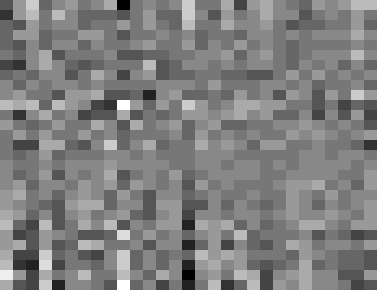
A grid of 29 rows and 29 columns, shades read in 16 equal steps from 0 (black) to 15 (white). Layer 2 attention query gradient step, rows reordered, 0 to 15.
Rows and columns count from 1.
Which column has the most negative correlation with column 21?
24
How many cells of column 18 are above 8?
8
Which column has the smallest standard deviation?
26
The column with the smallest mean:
15
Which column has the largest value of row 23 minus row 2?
1
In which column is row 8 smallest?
10
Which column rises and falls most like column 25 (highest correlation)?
9
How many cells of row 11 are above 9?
8
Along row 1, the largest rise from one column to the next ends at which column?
11
